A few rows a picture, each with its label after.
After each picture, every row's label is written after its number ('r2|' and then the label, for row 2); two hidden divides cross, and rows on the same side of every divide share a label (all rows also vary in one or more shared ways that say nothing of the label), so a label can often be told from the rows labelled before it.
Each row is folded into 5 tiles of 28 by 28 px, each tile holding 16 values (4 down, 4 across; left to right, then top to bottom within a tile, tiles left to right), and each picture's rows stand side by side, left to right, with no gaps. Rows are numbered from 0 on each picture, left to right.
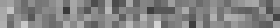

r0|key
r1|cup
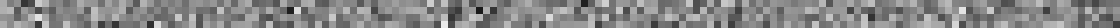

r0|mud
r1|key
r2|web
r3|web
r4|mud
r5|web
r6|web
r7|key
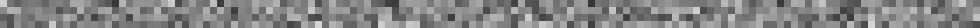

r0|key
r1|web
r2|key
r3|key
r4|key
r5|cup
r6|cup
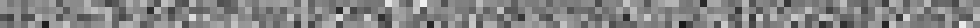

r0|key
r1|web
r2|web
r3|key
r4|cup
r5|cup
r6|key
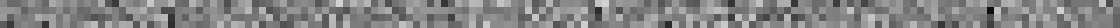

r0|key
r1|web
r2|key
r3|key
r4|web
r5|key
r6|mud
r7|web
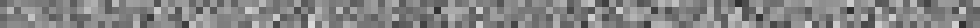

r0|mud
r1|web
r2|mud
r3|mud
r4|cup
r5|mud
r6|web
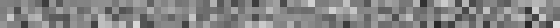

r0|mud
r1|key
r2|cup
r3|cup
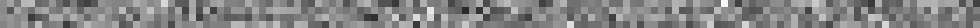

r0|web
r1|key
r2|key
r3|key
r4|cup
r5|cup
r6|mud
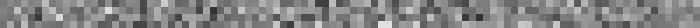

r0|web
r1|web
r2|key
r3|mud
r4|web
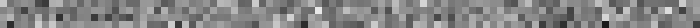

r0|key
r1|mud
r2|cup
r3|web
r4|web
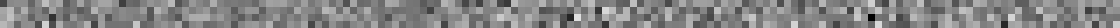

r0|mud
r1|web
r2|web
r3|cup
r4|web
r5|web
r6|web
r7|mud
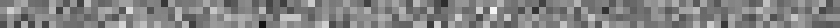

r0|key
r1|cup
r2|cup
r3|mud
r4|mud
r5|cup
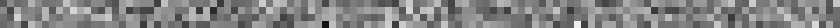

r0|cup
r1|web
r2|key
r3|key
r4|cup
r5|web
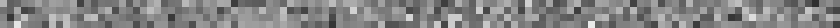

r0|web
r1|key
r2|cup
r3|mud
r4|mud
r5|web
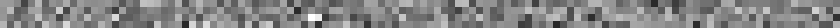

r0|mud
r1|key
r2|mud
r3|web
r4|web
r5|cup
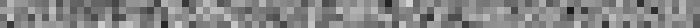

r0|key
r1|cup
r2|mud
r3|web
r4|web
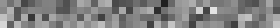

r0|key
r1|mud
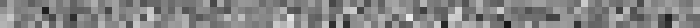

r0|mud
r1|mud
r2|cup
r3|mud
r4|web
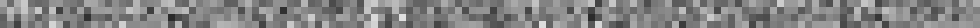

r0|key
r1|web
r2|cup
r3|mud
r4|web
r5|mud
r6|web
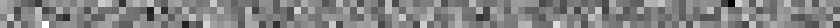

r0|mud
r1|web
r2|web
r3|mud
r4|mud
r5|key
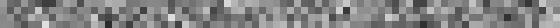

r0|cup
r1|mud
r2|mud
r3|key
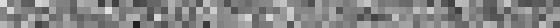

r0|key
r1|cup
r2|key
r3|key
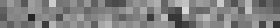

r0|key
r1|web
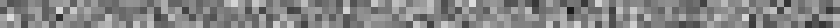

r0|mud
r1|mud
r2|cup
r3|key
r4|cup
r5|cup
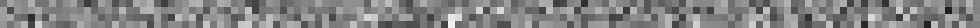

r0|web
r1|key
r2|cup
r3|mud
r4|mud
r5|web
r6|mud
